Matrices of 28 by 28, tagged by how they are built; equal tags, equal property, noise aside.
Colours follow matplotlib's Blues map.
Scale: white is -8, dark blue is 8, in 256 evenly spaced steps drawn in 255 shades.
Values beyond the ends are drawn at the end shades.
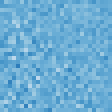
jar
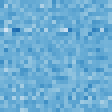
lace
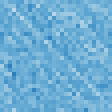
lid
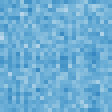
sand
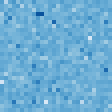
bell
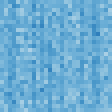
sand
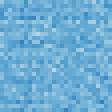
sand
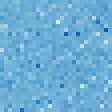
bell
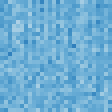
sand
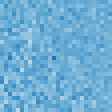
jar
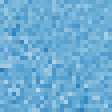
jar
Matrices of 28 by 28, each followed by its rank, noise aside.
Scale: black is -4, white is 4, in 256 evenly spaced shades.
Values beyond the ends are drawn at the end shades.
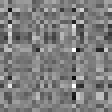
two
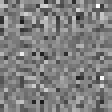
four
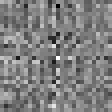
three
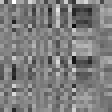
two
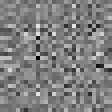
four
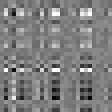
one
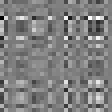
one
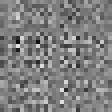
four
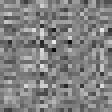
four
